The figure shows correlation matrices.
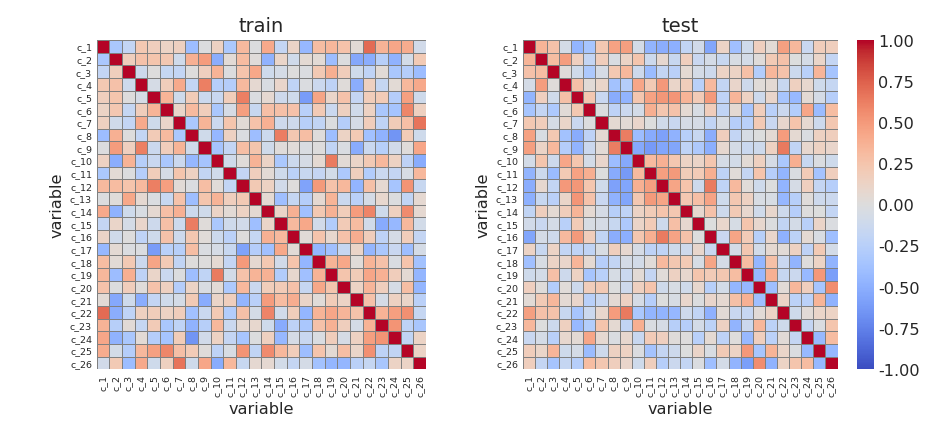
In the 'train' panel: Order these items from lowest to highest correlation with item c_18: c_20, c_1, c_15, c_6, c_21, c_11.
c_11, c_15, c_21, c_6, c_1, c_20
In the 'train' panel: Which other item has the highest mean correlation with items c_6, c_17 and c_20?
c_15
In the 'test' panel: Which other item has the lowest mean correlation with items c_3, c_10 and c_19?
c_26
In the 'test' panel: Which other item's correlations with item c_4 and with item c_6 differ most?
c_2
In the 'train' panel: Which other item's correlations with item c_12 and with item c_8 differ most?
c_17
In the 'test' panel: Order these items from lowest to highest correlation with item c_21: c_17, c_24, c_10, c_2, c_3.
c_24, c_10, c_17, c_2, c_3
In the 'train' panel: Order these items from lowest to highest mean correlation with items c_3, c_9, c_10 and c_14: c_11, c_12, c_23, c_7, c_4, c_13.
c_11, c_23, c_4, c_7, c_12, c_13
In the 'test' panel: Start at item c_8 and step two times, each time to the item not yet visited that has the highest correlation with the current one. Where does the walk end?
c_22
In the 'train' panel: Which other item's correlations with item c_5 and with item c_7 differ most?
c_26
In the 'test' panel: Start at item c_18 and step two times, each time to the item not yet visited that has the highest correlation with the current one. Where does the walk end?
c_12
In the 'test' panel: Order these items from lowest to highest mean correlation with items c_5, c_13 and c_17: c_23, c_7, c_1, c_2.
c_1, c_23, c_7, c_2
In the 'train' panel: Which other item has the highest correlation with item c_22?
c_1
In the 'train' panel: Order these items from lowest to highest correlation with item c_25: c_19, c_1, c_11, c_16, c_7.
c_11, c_19, c_16, c_7, c_1
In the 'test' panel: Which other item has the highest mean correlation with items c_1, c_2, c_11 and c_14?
c_4
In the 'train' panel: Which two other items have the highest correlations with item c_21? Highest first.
c_14, c_16
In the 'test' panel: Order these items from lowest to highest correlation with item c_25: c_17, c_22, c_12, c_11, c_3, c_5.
c_11, c_12, c_5, c_22, c_17, c_3
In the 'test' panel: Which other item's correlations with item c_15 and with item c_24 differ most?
c_19
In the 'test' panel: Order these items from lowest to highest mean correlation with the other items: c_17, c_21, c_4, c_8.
c_8, c_17, c_21, c_4
